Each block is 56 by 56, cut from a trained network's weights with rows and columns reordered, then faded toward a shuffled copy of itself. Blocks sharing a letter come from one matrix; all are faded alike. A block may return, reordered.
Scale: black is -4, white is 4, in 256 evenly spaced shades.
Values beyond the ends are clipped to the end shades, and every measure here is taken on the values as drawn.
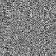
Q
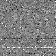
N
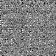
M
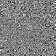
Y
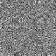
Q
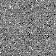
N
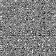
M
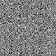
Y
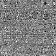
M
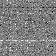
N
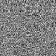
Q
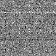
M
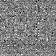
M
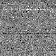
M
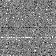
N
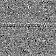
M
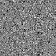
Y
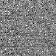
M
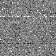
N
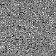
Y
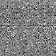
M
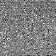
M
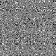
Y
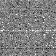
N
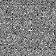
N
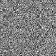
Q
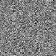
Q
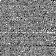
M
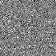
Y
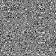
Y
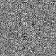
Q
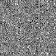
Y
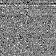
M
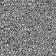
Y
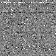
N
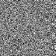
Q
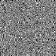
Y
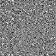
Y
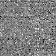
M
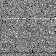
M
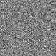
Q
